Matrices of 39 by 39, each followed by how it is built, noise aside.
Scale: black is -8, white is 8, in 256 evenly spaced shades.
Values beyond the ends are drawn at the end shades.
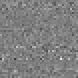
uneven rows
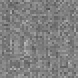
blocks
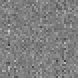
uneven columns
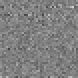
uneven rows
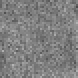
smooth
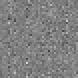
uneven columns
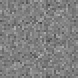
repeating rows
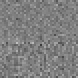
low rank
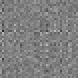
low rank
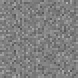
repeating rows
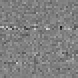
uneven rows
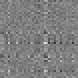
low rank
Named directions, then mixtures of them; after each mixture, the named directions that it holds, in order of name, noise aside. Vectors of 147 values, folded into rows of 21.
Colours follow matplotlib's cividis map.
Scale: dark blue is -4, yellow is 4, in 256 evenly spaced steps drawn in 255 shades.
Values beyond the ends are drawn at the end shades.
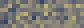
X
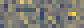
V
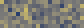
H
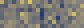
H, V.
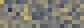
H.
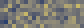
X.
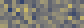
H, V.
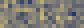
V, X.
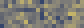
V, X.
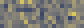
V.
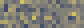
V, X.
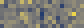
H, V.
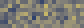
X.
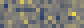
V.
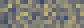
X.
